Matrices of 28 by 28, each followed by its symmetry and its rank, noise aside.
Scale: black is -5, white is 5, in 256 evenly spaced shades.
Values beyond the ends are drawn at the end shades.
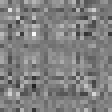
symmetric, rank two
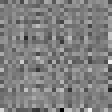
antisymmetric, rank two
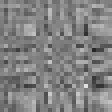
no symmetry, rank three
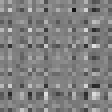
symmetric, rank one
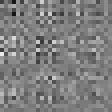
no symmetry, rank two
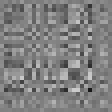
symmetric, rank two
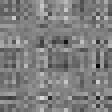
no symmetry, rank two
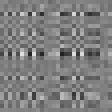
no symmetry, rank one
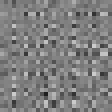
antisymmetric, rank two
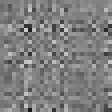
no symmetry, rank two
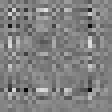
symmetric, rank two
